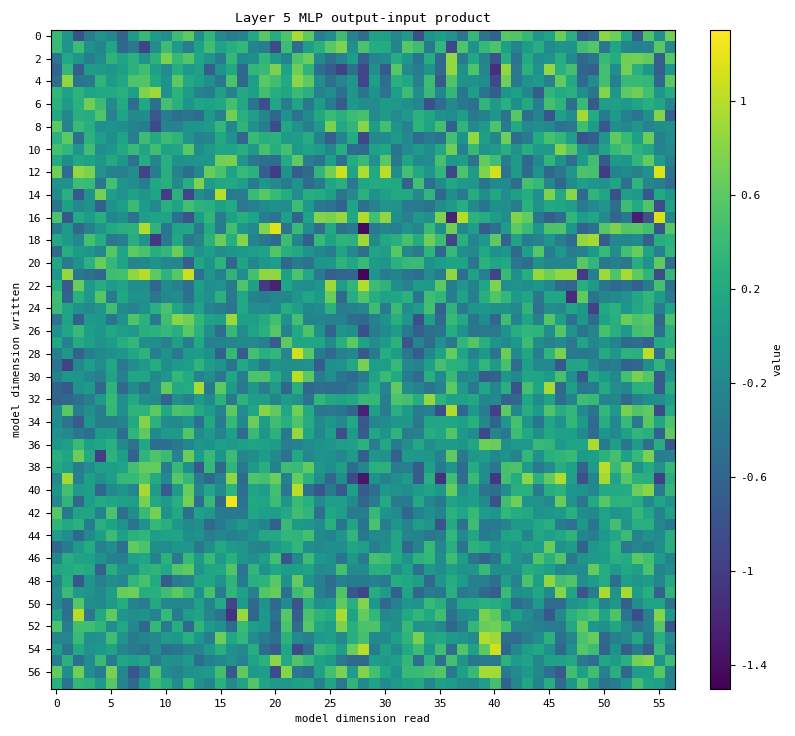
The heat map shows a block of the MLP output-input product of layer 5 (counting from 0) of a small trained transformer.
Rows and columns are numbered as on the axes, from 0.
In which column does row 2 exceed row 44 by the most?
53
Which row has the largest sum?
10
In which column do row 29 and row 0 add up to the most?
41
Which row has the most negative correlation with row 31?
7
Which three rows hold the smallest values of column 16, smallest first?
51, 50, 56
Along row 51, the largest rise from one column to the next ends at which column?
17
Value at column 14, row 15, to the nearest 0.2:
0.2
